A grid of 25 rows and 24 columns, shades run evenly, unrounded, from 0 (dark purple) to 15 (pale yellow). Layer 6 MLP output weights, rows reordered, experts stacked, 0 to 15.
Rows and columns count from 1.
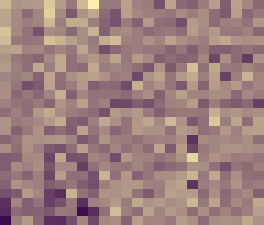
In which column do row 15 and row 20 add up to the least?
5
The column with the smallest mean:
7
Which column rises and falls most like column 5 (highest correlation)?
1
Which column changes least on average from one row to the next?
19
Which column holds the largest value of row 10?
13
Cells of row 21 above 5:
22
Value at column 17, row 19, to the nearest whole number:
7
